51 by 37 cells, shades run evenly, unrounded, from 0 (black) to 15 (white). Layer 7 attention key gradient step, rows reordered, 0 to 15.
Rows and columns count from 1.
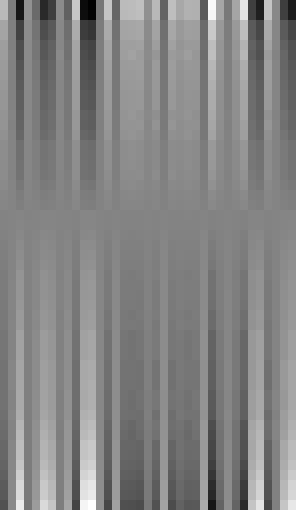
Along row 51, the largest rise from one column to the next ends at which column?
11
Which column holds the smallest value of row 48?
27
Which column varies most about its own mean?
12
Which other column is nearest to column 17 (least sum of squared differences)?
16
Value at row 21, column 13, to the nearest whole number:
8
